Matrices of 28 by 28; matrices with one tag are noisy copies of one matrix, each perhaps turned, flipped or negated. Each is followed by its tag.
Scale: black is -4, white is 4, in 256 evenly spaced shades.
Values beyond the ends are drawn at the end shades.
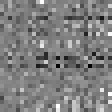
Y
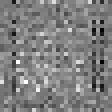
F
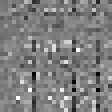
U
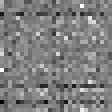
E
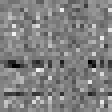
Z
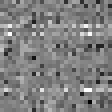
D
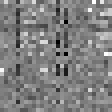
Y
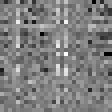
Y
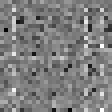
E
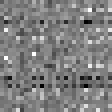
D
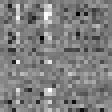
Z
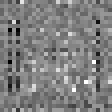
F
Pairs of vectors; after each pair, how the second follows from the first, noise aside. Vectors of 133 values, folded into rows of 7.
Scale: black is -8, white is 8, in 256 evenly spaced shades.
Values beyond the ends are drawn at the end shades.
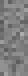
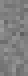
negated, shrunk.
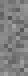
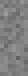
reversed, shrunk.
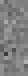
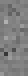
partly zeroed.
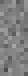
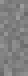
reversed, negated, shrunk.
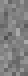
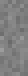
reversed, negated, shrunk.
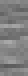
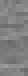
negated, shrunk.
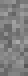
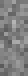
copied.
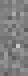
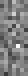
scaled up.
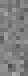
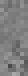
partly zeroed.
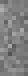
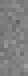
reversed, shrunk.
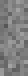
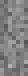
copied.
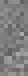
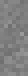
shrunk.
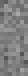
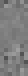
partly zeroed.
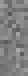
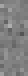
reversed, partly zeroed.
